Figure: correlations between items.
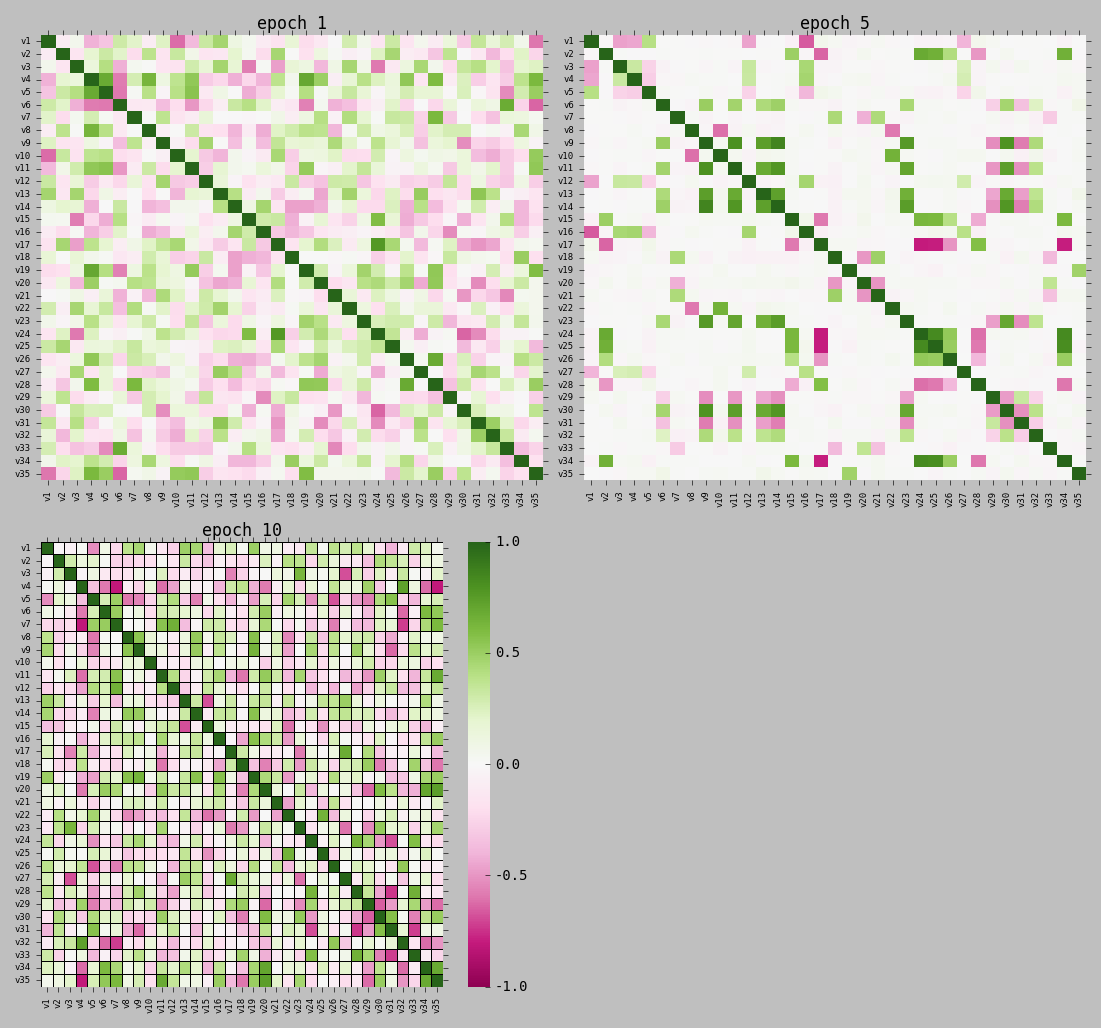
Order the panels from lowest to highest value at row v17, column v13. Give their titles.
epoch 1, epoch 5, epoch 10
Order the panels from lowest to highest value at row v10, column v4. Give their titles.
epoch 5, epoch 10, epoch 1
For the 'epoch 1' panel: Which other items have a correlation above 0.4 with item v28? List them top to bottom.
v4, v7, v19, v20, v26, v35
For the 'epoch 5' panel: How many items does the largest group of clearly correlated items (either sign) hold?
10
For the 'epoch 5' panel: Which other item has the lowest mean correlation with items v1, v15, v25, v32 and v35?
v17
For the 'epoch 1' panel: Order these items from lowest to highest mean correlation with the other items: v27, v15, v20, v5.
v15, v27, v20, v5
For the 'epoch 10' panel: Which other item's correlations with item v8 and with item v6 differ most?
v5
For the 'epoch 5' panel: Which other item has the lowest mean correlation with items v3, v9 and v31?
v1
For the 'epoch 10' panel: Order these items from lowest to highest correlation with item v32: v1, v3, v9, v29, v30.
v9, v1, v30, v29, v3
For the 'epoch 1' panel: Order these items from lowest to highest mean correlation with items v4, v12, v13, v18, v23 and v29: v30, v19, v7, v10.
v10, v30, v7, v19
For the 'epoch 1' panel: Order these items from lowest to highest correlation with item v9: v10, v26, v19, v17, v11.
v11, v10, v26, v19, v17
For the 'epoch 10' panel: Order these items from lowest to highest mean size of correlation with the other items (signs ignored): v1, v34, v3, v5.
v3, v1, v34, v5
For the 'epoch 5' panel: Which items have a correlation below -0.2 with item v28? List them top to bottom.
v2, v15, v24, v25, v26, v34
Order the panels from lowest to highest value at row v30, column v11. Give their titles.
epoch 1, epoch 10, epoch 5
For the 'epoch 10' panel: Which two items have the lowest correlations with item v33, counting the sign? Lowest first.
v31, v30
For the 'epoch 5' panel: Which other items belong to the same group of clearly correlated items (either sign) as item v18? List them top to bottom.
v7, v20, v21, v33
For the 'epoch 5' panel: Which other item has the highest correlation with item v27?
v16
